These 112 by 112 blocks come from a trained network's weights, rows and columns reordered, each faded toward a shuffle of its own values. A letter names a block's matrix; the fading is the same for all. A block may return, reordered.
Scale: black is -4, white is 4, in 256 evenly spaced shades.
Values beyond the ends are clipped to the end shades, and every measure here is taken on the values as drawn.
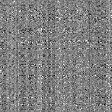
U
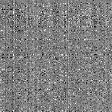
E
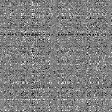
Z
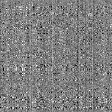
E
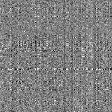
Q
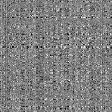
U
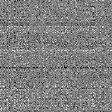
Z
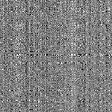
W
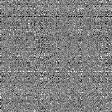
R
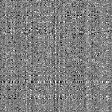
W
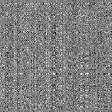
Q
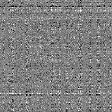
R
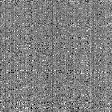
E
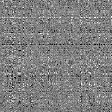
R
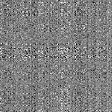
U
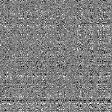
Z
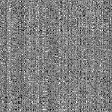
W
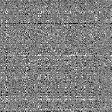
Z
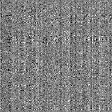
W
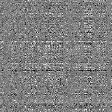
Z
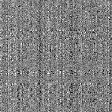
W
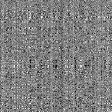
U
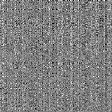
W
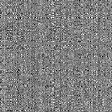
Q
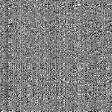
U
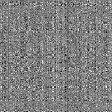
Q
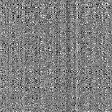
U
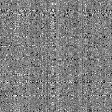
U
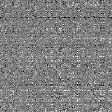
Z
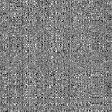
Q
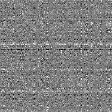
Z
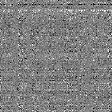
R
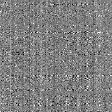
E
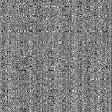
U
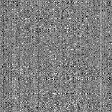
E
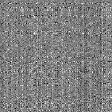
W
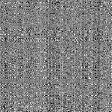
U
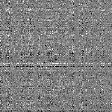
R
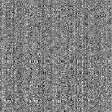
Q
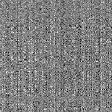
W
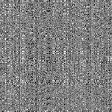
Q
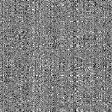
Q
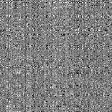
Q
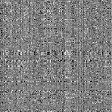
U
